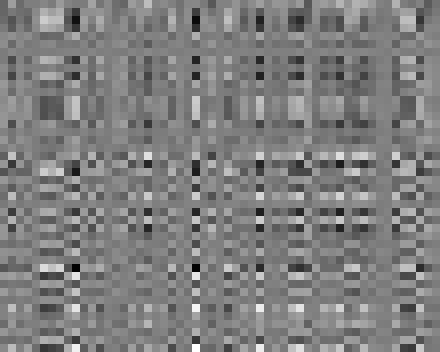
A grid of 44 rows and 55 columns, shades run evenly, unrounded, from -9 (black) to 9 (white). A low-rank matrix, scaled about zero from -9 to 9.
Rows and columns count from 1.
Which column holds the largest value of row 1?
19
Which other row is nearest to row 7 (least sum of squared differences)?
26
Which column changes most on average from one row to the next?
25
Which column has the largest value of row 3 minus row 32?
6
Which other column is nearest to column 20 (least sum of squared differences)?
48
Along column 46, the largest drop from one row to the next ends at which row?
21
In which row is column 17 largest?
20
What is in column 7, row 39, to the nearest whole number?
-4
